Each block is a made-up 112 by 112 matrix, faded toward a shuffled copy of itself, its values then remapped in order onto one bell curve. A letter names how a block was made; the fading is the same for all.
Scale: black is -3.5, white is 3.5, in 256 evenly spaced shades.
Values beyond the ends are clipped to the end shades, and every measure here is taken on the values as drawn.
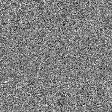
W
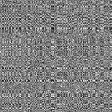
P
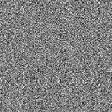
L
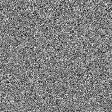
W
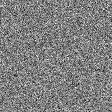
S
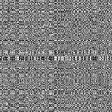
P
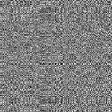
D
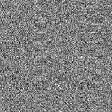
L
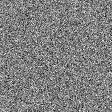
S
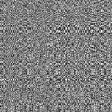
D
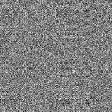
L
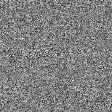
W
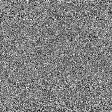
W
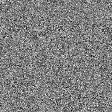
W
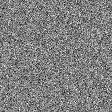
S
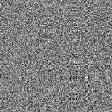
L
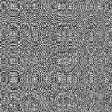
D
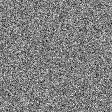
S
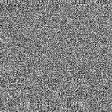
L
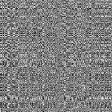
D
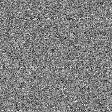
W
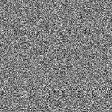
L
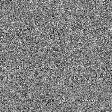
W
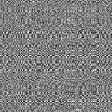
P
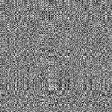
D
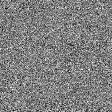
W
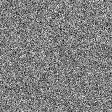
S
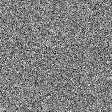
S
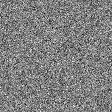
S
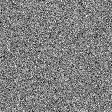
S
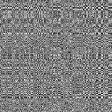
P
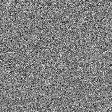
W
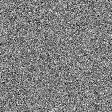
S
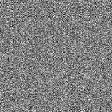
L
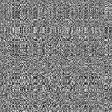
D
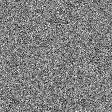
S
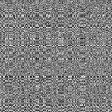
P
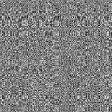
D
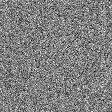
S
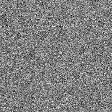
W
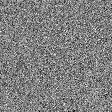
S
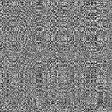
D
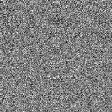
L
